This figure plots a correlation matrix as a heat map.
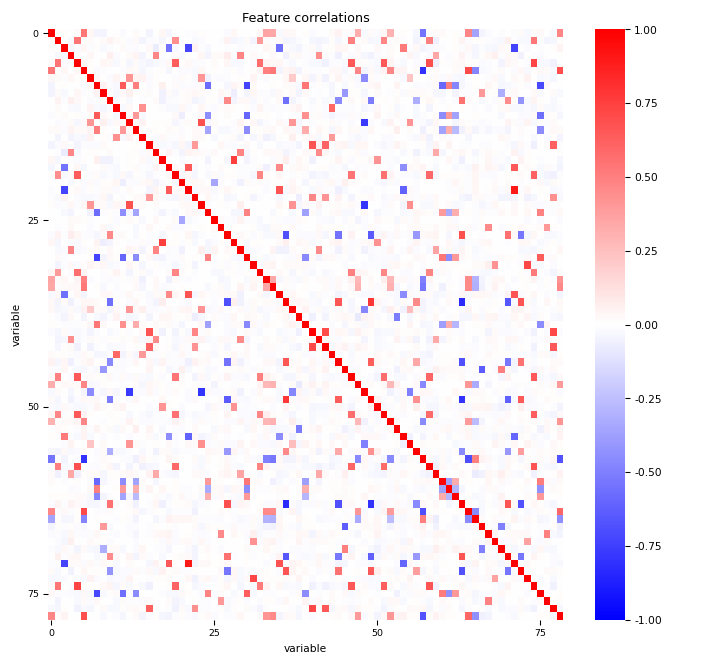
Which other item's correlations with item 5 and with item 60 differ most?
57
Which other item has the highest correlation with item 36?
49
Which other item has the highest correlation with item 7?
11
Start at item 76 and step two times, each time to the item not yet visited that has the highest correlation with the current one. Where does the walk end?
26
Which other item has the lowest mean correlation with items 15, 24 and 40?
7
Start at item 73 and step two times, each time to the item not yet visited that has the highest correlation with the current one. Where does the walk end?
68
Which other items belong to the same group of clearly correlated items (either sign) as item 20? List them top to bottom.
25
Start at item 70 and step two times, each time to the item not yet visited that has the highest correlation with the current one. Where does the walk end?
27
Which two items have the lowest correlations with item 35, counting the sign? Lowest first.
2, 54
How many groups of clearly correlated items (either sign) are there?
15
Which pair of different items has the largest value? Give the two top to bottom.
21, 71
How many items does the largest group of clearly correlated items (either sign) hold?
10
